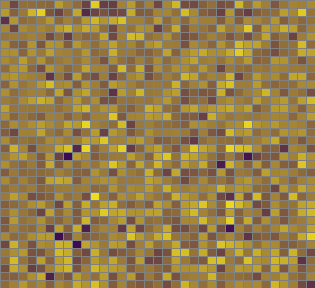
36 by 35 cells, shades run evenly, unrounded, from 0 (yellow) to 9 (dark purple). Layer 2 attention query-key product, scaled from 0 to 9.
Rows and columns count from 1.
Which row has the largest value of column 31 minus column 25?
24
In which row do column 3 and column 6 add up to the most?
35
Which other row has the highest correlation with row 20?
30
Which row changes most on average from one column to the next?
19
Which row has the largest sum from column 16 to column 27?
29
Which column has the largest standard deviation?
26
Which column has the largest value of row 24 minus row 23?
31
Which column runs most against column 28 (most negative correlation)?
15
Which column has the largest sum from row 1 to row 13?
13
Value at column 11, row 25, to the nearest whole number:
0
